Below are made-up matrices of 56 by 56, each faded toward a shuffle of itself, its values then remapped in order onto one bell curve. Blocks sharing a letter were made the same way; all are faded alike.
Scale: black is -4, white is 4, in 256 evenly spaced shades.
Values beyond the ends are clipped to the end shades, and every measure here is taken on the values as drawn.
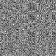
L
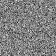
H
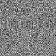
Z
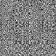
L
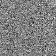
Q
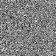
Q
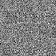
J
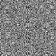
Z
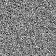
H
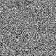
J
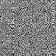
Z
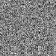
J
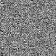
J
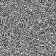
J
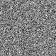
H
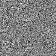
Q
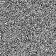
H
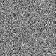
J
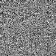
Q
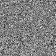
Q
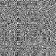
Z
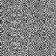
Z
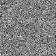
Q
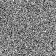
H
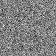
H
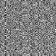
Z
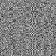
Z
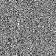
J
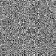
Z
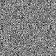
J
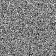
H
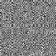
Z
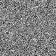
Q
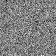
H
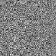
L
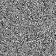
Q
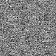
J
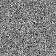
Q
